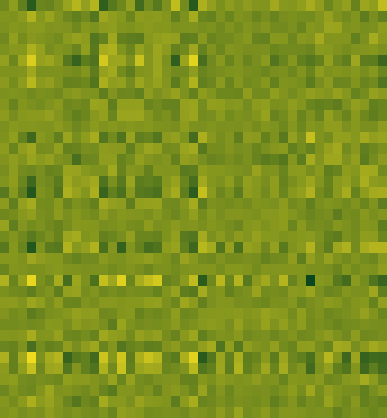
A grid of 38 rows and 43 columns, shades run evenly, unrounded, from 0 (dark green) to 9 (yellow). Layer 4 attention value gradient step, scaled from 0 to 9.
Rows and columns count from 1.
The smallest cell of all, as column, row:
35, 26
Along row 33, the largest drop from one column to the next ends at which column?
23
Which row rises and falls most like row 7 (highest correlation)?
5
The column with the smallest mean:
43
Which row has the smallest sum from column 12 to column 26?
18
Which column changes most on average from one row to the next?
4
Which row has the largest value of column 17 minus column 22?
1
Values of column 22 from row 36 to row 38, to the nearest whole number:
4 6 5
